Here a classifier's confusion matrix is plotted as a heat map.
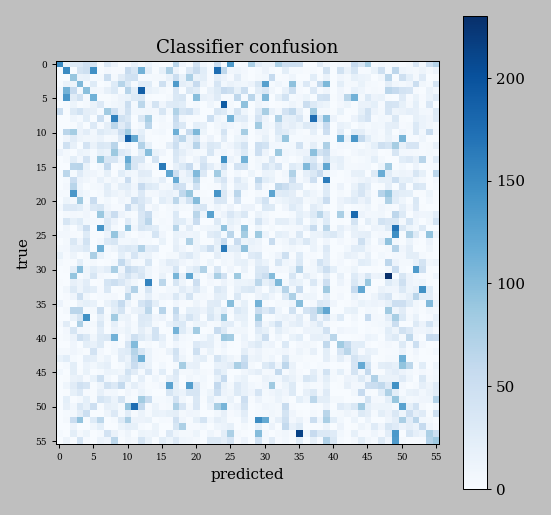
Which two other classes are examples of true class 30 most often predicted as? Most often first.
52, 3
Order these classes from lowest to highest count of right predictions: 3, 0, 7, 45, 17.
45, 7, 3, 17, 0
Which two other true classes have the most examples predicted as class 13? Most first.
32, 8
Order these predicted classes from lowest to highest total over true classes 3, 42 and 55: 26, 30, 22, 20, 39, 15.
26, 22, 15, 20, 30, 39
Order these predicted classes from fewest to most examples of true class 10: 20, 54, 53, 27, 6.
53, 6, 54, 27, 20
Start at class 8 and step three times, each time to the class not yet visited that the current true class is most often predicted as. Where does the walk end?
12
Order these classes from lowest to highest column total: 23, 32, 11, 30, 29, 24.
32, 30, 11, 23, 29, 24
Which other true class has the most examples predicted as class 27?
14
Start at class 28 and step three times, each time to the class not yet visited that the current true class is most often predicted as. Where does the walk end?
23
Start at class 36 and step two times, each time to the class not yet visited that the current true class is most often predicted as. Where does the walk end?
17
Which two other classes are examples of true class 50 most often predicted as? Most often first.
11, 24
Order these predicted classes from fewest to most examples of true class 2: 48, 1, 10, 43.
1, 43, 10, 48
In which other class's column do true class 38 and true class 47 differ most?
19
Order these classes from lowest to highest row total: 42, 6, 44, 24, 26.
42, 26, 6, 44, 24
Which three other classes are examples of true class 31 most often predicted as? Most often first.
48, 19, 17
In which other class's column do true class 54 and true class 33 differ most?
35
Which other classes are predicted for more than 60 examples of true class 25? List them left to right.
8, 27, 29, 49, 51, 54
